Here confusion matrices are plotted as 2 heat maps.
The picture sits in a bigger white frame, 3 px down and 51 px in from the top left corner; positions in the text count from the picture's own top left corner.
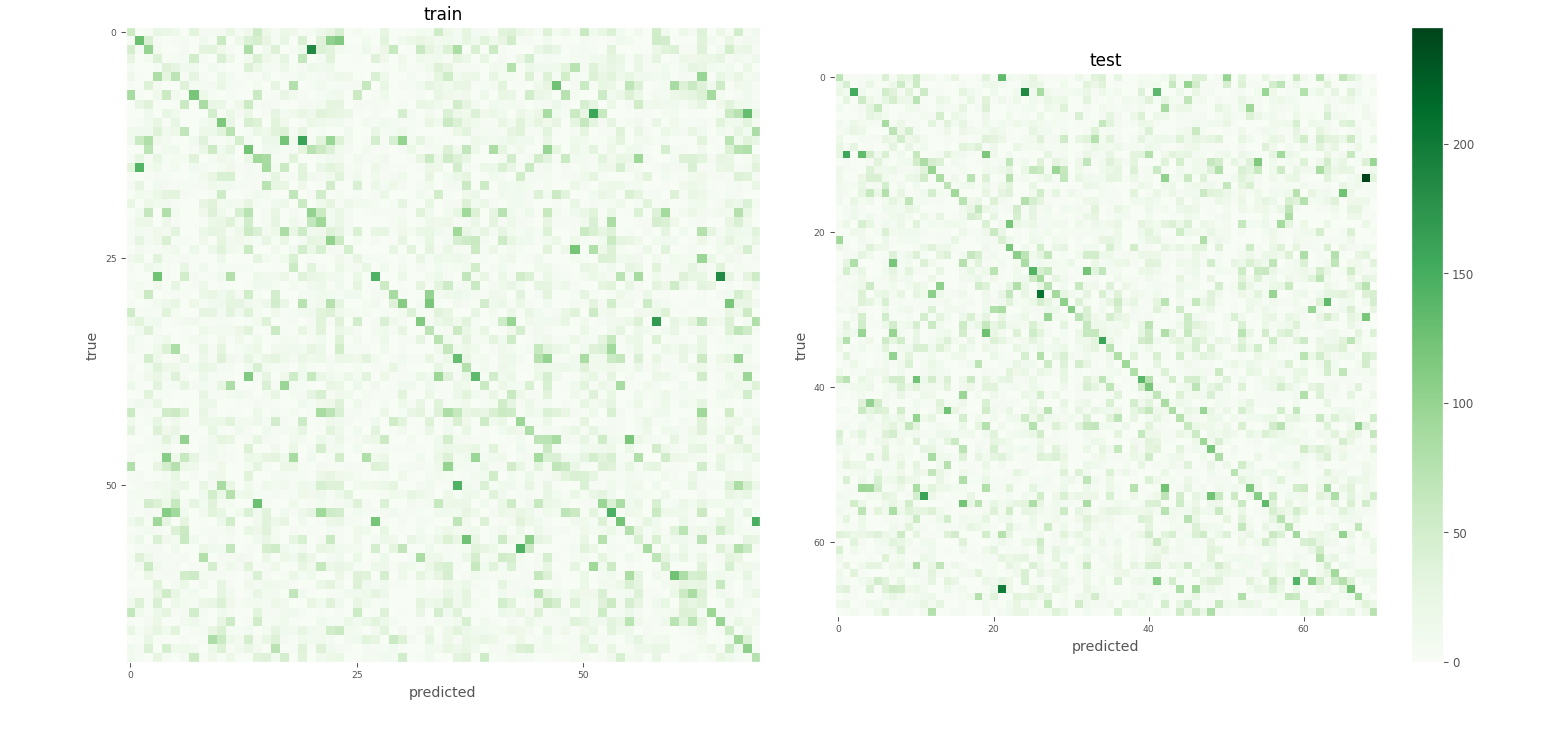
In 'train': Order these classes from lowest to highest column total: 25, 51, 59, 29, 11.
29, 25, 59, 11, 51
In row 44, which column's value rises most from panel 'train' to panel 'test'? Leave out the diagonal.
10
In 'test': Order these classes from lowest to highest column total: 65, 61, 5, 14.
61, 5, 14, 65
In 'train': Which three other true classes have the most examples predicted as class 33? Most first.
30, 29, 14
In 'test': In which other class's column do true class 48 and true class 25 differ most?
32
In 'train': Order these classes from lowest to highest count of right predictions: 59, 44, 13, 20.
59, 44, 20, 13
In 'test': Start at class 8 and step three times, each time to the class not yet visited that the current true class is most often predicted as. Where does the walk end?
22
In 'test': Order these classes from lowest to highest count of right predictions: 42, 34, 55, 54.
42, 54, 55, 34
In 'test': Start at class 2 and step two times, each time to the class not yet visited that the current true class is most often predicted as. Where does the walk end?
7
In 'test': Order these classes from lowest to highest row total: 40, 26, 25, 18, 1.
18, 26, 1, 40, 25
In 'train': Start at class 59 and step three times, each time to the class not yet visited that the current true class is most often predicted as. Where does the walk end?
69
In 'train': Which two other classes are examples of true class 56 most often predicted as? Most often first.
37, 44
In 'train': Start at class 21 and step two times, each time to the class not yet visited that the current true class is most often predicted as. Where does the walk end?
4
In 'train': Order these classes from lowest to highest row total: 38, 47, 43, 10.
43, 10, 38, 47
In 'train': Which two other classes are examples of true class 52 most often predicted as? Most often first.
14, 54
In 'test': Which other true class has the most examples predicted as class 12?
28
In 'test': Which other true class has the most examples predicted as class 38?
53
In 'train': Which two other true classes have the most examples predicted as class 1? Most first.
15, 12
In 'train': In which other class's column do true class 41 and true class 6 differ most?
47
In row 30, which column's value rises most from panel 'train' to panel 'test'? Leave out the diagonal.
61
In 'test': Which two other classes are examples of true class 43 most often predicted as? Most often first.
14, 47
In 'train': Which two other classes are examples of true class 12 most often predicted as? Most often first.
19, 17
